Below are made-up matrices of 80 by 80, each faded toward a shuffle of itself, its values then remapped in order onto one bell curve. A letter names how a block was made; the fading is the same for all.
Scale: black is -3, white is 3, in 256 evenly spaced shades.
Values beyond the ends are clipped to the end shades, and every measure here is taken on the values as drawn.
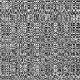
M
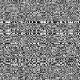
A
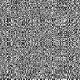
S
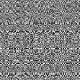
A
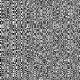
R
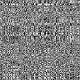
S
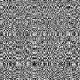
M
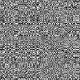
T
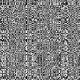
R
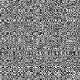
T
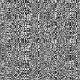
R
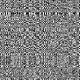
S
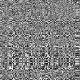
T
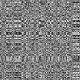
M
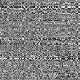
A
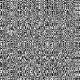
R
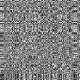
M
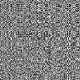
S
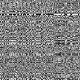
A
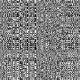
R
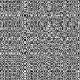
M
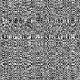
M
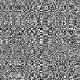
T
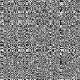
S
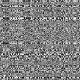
A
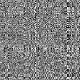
S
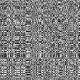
M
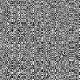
R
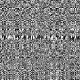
T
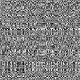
A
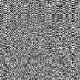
M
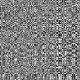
R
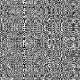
R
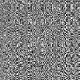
R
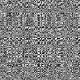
T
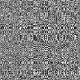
S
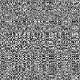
A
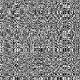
R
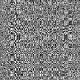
R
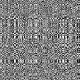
M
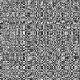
M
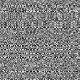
A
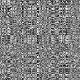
S
